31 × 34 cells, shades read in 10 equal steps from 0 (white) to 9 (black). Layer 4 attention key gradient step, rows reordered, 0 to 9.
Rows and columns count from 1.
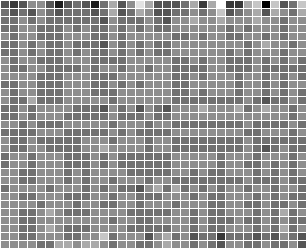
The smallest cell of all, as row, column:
1, 25
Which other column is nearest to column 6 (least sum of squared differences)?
32
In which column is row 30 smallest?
12
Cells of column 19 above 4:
15
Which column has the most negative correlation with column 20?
16
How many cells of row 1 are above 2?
29
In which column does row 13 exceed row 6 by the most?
30
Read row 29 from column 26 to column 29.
4 4 4 5
